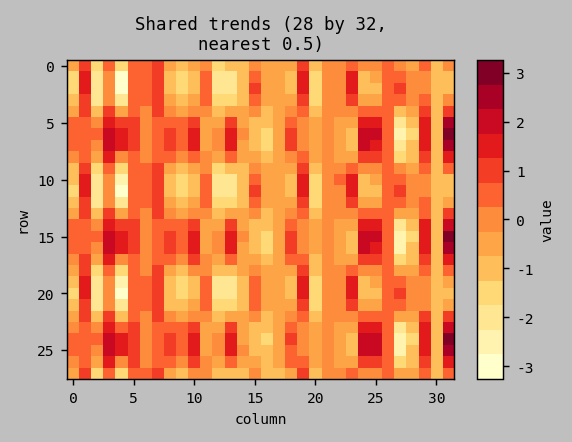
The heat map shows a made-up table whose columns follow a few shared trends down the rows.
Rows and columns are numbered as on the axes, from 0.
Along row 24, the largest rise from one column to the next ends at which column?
31
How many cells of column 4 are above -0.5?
12
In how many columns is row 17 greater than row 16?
7
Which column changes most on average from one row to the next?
4
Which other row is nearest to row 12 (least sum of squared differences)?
3
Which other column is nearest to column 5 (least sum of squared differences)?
26
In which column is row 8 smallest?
27
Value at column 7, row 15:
0.5
